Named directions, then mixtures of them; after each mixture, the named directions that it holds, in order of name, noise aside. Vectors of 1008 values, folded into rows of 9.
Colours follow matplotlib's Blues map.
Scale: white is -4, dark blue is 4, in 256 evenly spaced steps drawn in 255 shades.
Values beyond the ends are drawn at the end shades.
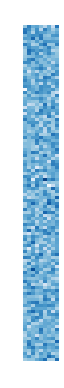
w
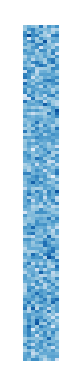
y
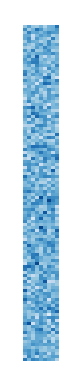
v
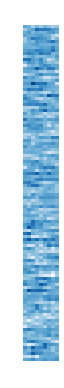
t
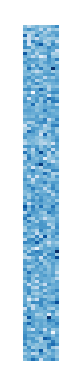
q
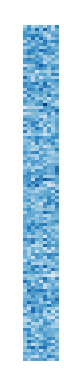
t, w, y.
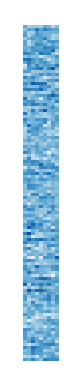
q, t.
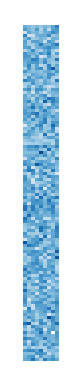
q, v, y.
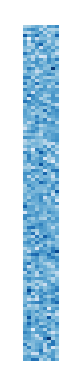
q, y.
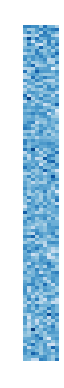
q, y.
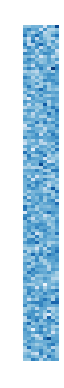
q, w, y.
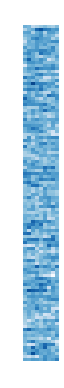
t.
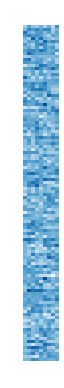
t, w, y.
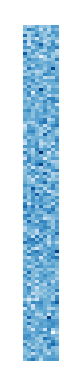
q.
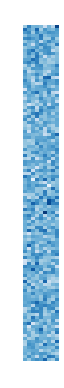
v, w.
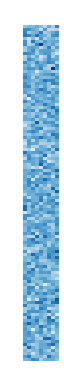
q, w, y.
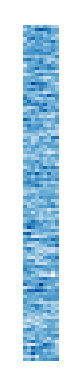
t.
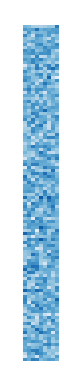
q, t, v.
